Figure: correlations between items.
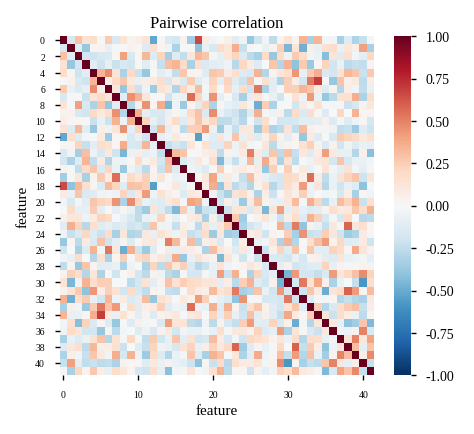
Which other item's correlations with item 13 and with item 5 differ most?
34
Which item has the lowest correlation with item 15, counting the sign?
21
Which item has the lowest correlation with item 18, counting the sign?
12
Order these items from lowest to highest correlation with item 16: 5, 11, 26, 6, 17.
11, 5, 17, 26, 6
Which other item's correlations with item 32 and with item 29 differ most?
30
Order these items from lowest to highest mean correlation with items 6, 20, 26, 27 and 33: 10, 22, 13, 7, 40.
40, 10, 13, 22, 7
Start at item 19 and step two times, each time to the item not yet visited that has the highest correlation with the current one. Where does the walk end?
8
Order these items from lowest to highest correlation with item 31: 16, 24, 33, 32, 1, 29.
24, 32, 16, 1, 33, 29
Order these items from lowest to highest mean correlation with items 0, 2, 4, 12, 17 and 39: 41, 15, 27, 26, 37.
15, 27, 26, 37, 41
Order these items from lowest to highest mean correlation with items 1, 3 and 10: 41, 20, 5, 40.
41, 5, 20, 40
